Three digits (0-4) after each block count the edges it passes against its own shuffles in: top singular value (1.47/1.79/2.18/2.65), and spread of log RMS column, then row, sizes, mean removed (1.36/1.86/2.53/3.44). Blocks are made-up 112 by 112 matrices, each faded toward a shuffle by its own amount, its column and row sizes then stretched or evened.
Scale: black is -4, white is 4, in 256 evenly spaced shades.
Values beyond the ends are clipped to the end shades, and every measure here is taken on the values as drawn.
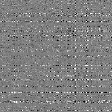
4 2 4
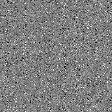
0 2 0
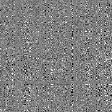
0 4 3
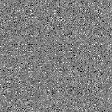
3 2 2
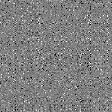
3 2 2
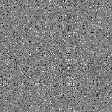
3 1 1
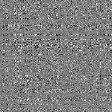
0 3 4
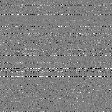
4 0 4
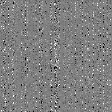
0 4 1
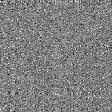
2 0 1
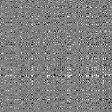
4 3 4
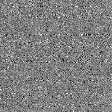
2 0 3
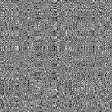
4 3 2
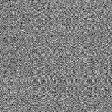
4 0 1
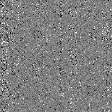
1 3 1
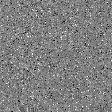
2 1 0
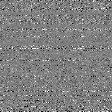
1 1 4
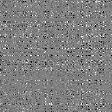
2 3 4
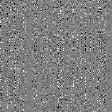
2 4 2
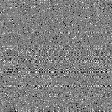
4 0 3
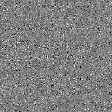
2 1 2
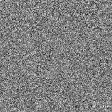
2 0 1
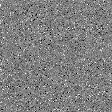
1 0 1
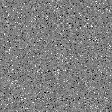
2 0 1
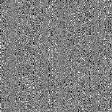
0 4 1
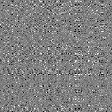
4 2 3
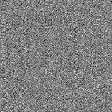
3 1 1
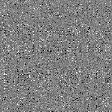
2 2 2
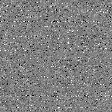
0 1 3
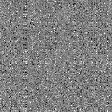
3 2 0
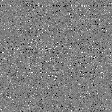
2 1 2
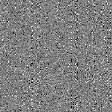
3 3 0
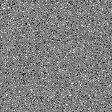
0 0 1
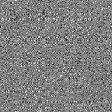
4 0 2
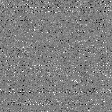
1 0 3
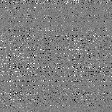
1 2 4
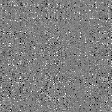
3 2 2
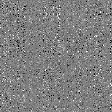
2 3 1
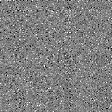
3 1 1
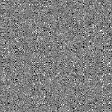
3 3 2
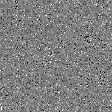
2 1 0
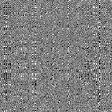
4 3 2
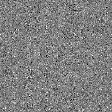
1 2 1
